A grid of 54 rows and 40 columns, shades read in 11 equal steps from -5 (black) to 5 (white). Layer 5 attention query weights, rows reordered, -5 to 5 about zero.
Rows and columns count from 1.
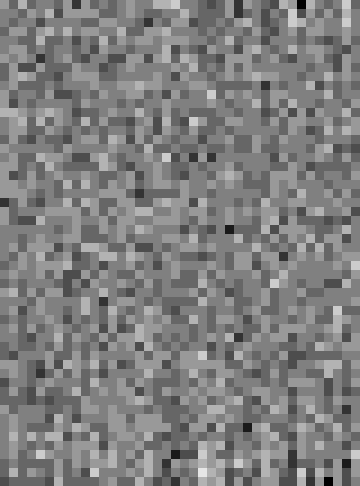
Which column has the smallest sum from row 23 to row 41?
3
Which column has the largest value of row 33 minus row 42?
12
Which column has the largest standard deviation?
39
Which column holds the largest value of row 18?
19
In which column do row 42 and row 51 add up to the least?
20
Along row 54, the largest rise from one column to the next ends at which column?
38
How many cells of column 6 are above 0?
17
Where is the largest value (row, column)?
53, 23
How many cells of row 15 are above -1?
26
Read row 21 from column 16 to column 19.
-1 0 1 1
